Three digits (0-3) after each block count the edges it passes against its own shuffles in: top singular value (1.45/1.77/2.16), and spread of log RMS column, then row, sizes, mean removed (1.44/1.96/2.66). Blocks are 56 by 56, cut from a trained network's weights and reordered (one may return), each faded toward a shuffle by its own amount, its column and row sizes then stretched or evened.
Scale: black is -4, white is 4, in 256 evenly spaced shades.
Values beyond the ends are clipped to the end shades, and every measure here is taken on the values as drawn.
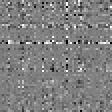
2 2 3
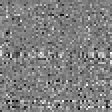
2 1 2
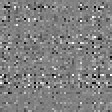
0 2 3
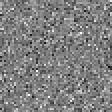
1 0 0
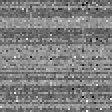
3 0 0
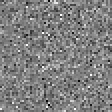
0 1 0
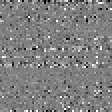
1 0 3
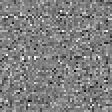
2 0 1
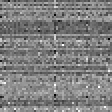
3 2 0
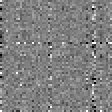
2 2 1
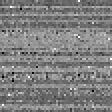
3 0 1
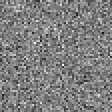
2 0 0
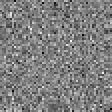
3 1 0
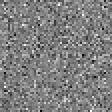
1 1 0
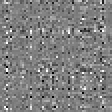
2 3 2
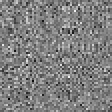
3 1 0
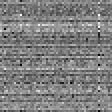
3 2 2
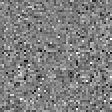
1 1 0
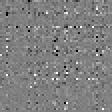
0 2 2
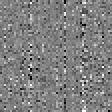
1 3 1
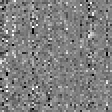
1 3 0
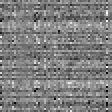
3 3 0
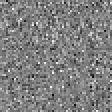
1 1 0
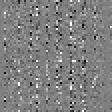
1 3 1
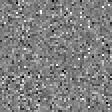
1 1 0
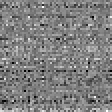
1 2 3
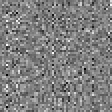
3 2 0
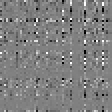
3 3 3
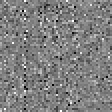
0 2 0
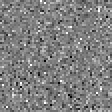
0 0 0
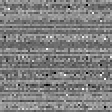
3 0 1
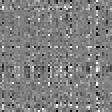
2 3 2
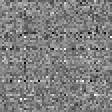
0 2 2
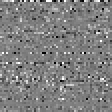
1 0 3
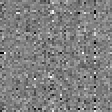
1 2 1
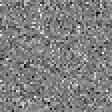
1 0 0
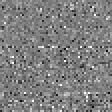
0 0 2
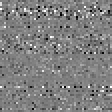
0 0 3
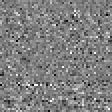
0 0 2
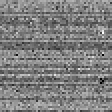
3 0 1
